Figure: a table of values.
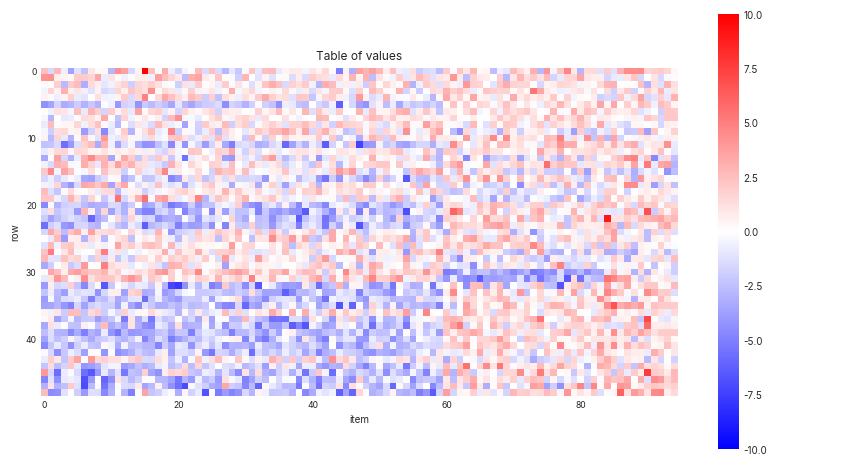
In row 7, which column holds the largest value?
20
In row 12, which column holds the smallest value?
59
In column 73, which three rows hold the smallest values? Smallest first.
30, 24, 43
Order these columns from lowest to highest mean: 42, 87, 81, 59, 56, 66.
42, 59, 56, 81, 66, 87
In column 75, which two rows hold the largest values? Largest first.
14, 0
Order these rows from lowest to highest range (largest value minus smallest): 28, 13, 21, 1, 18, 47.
18, 1, 28, 13, 47, 21
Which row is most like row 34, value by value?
40
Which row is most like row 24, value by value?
43
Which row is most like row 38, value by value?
21
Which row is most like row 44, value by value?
16
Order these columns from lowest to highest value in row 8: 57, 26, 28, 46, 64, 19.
28, 19, 26, 46, 64, 57
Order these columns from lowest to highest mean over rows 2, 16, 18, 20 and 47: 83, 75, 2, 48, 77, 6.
6, 48, 2, 75, 77, 83
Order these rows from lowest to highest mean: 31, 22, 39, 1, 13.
39, 22, 13, 31, 1
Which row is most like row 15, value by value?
27
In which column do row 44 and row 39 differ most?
4
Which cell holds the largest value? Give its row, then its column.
0, 15
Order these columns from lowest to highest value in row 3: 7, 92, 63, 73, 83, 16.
7, 83, 63, 92, 16, 73
